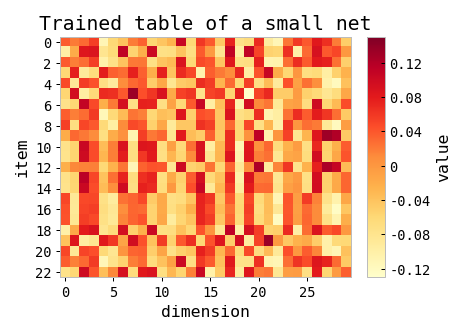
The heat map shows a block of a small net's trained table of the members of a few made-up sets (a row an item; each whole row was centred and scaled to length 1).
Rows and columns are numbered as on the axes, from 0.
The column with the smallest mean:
22
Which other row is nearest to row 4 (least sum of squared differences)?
20
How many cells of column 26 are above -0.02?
20
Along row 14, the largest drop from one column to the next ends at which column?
15
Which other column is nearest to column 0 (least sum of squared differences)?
25
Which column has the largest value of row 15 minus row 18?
0
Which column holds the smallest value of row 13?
18
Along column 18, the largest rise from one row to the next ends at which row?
19
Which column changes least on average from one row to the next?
8
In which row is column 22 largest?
12
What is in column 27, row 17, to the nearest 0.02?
-0.08
